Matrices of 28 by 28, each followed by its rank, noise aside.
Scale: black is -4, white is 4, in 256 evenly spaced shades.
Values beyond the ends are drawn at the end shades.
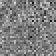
four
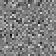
five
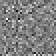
six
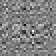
four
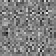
six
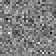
seven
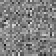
seven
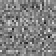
six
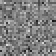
five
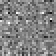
five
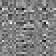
three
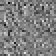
six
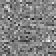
six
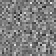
four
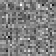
four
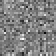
five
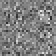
four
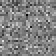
five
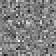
six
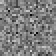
five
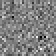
four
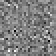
four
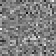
six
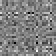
three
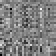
four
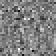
five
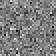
six
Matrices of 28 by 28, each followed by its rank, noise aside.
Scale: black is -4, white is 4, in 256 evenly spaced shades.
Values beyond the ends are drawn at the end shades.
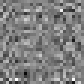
three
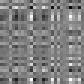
one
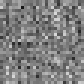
six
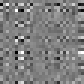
two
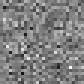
six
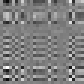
one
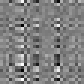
one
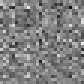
four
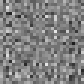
six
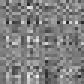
three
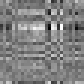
one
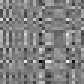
two
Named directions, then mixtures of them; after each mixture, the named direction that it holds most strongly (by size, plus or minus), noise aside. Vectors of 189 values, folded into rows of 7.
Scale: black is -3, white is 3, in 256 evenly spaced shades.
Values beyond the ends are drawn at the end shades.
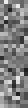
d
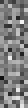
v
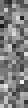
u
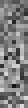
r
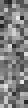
u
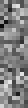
d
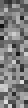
u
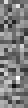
d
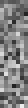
r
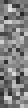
d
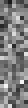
u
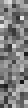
u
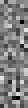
v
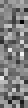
v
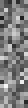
u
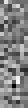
d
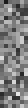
d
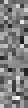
d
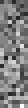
r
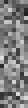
r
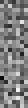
v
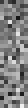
v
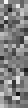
d
